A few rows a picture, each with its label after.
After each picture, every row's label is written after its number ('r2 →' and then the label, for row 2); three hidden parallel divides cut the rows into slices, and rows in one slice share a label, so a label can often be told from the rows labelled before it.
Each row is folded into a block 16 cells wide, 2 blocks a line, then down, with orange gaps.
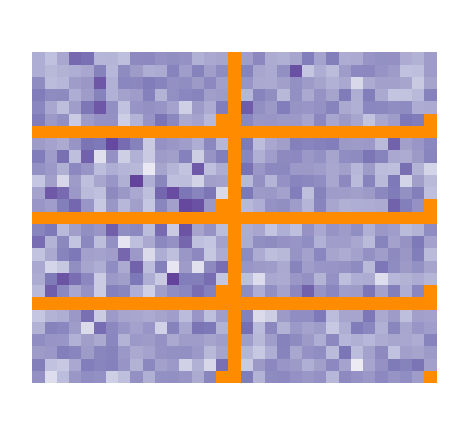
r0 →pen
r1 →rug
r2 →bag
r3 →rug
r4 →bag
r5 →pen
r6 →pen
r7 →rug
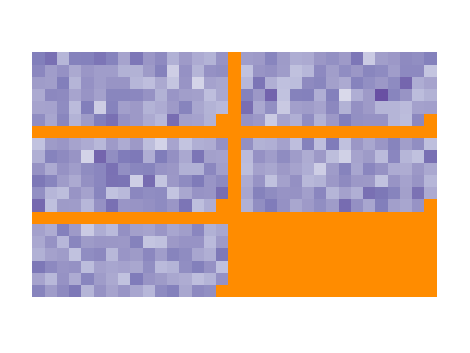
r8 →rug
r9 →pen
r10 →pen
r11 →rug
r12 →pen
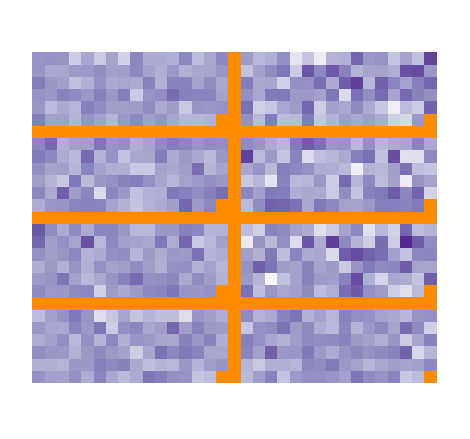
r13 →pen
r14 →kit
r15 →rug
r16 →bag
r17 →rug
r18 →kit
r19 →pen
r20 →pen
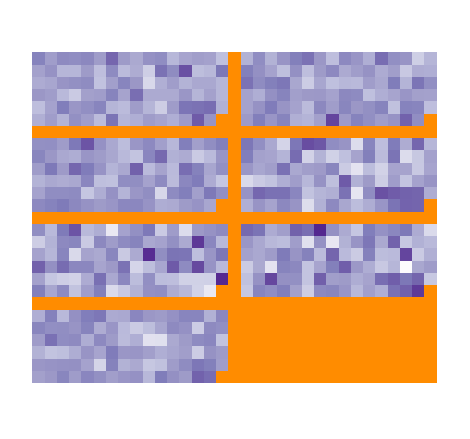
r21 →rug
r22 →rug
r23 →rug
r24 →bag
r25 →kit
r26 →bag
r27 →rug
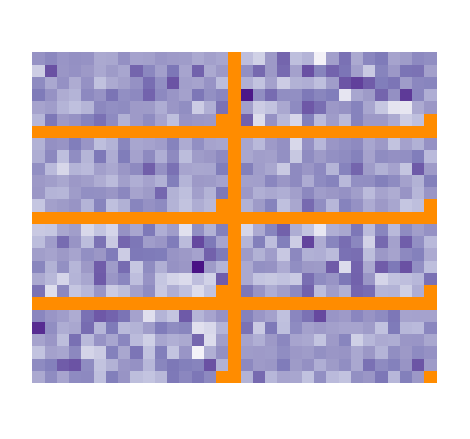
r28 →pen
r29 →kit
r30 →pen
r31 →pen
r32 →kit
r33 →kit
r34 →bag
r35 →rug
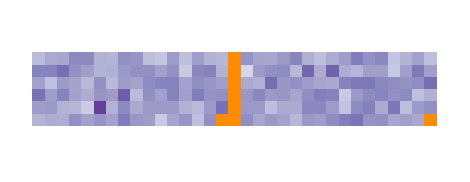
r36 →pen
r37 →pen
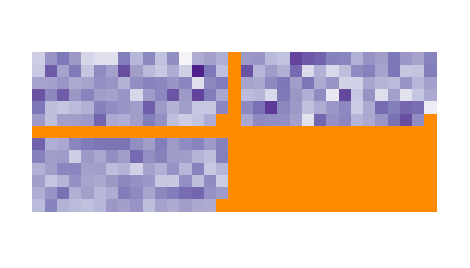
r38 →kit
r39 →bag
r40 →rug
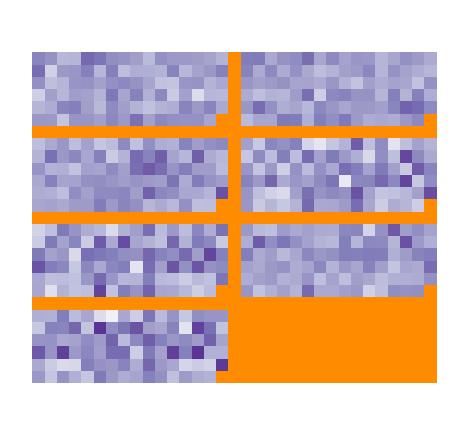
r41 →rug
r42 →rug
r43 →pen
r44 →kit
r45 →kit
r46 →pen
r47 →kit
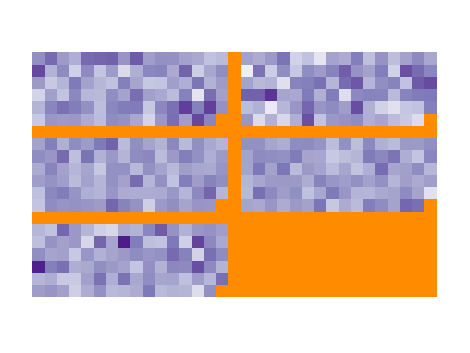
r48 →bag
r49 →kit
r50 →rug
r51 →rug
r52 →kit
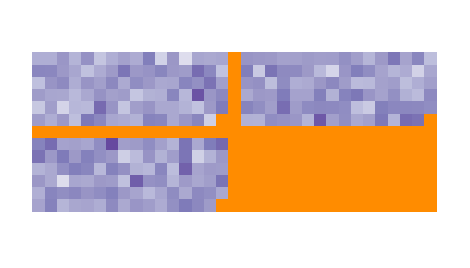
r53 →pen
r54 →rug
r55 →rug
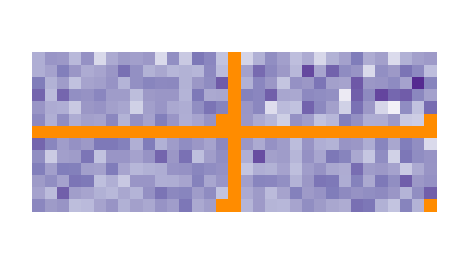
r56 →pen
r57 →kit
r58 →rug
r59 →pen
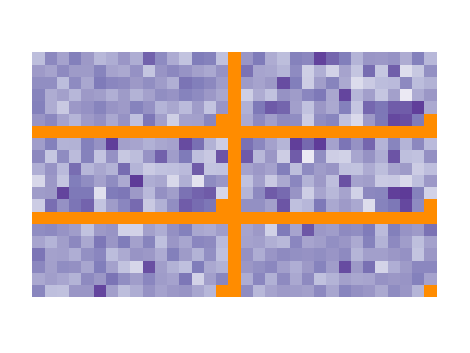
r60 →pen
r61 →bag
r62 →bag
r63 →bag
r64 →pen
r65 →rug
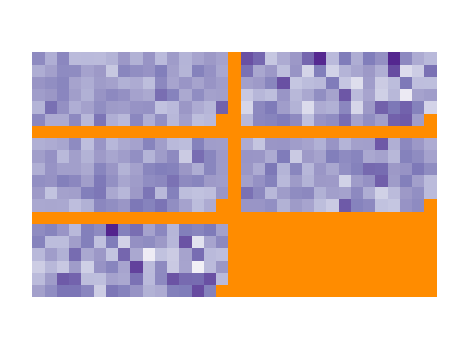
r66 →pen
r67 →bag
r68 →pen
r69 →pen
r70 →bag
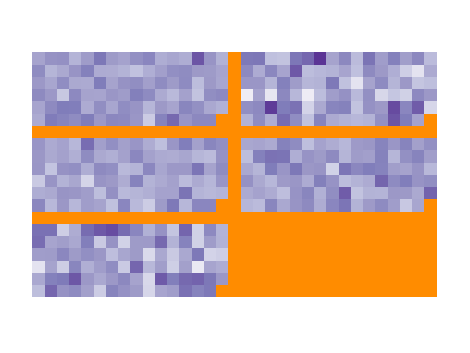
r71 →rug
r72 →bag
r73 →rug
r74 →pen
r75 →bag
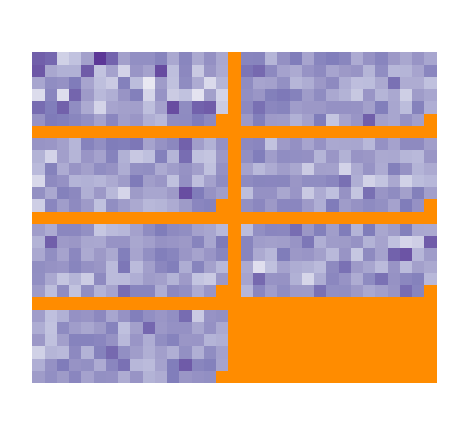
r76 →bag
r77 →rug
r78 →rug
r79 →rug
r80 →pen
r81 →rug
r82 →rug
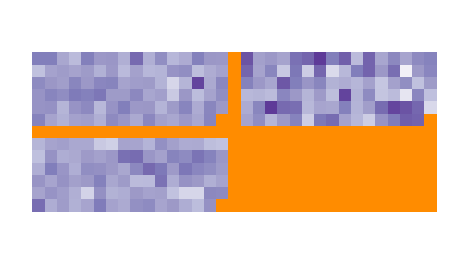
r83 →rug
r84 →bag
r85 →pen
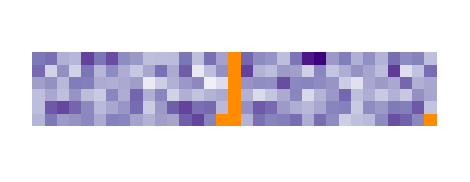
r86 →bag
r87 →bag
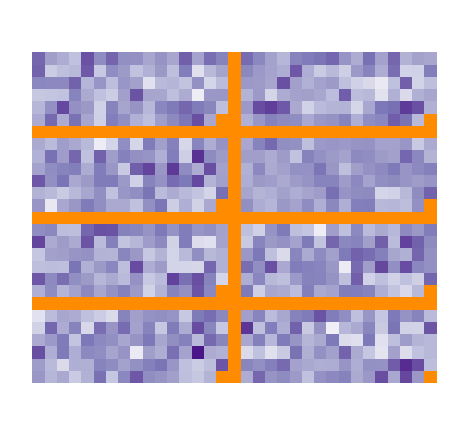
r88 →bag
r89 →bag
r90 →kit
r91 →pen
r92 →bag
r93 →kit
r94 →kit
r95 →bag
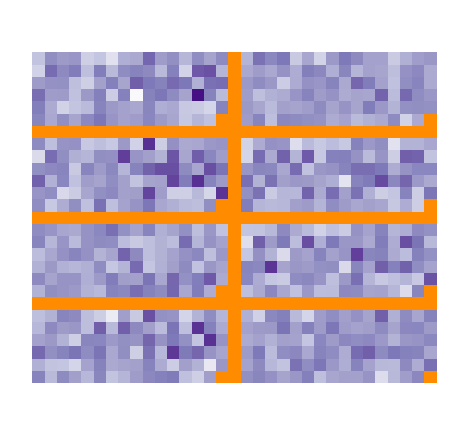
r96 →kit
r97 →pen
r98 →kit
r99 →kit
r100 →rug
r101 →kit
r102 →kit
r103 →pen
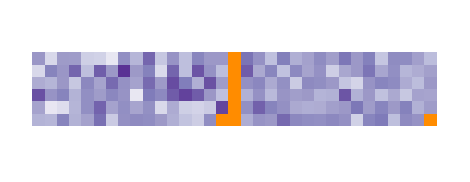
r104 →kit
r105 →rug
